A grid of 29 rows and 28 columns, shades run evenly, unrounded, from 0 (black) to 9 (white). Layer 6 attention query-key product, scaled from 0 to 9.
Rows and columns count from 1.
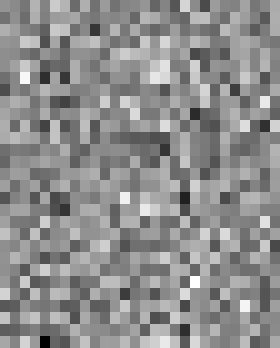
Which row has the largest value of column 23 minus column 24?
8
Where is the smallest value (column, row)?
5, 29
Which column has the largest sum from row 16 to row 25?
20
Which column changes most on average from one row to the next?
19
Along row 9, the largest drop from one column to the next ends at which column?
28
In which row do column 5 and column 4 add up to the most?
23
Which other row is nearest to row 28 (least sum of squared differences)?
22
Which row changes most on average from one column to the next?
11
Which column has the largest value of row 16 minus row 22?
7
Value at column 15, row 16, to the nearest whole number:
5
